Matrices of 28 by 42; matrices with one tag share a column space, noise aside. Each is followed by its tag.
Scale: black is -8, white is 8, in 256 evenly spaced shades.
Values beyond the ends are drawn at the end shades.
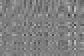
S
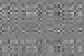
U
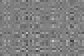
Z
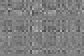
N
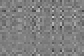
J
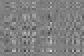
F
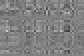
N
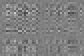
U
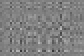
F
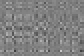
F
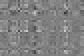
N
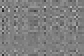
J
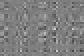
F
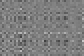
Z
